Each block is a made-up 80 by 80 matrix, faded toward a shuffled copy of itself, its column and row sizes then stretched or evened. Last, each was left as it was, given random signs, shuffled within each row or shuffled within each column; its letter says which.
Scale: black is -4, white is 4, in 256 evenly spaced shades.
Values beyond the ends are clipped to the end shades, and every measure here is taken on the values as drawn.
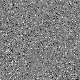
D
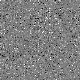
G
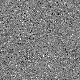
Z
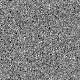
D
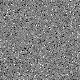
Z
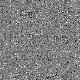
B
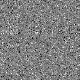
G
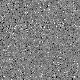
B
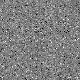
G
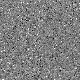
D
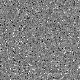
G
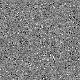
G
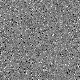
D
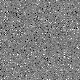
G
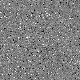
Z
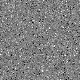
D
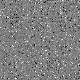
B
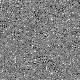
Z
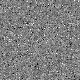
Z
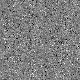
D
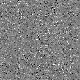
G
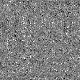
G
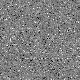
Z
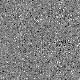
B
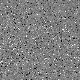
Z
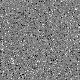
Z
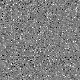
G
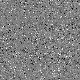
B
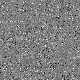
Z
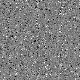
G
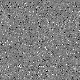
B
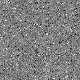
G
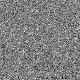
Z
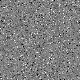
D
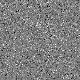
B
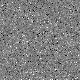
Z
